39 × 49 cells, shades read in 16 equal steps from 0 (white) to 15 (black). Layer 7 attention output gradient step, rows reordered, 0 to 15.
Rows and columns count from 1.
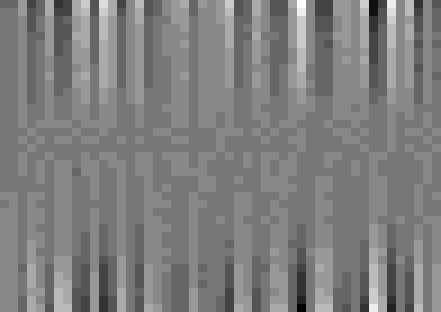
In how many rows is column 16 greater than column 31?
16
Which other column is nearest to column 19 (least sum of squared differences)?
35
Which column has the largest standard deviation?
34
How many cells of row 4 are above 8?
15
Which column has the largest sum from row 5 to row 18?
42
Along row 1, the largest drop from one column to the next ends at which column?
44
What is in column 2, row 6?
8
